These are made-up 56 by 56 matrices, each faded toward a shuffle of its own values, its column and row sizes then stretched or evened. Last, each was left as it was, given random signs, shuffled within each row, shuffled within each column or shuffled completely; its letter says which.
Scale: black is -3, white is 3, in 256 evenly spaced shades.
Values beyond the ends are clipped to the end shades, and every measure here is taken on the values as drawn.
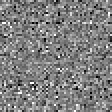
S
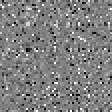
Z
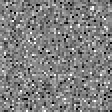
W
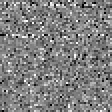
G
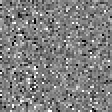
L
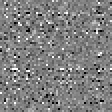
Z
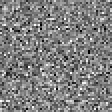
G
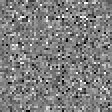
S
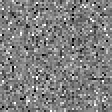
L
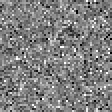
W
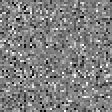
S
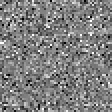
G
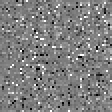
L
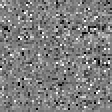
S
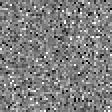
W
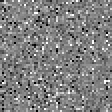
L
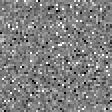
W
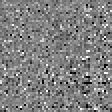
Z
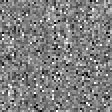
L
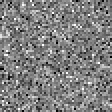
W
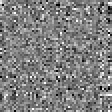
Z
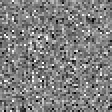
L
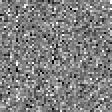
L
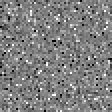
W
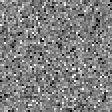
W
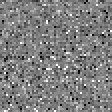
G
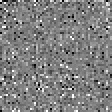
Z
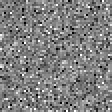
W
